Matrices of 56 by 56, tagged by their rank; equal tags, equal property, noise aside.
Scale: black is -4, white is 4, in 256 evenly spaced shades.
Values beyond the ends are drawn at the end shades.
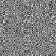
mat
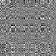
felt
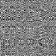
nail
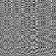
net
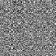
mat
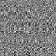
nail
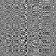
felt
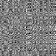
nail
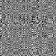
nail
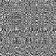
nail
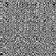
mat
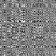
felt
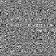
mat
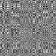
felt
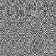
nail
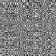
nail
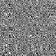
mat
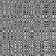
net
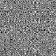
mat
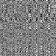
nail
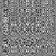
felt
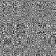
mat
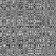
felt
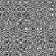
felt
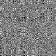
mat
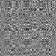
felt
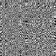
nail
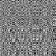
felt
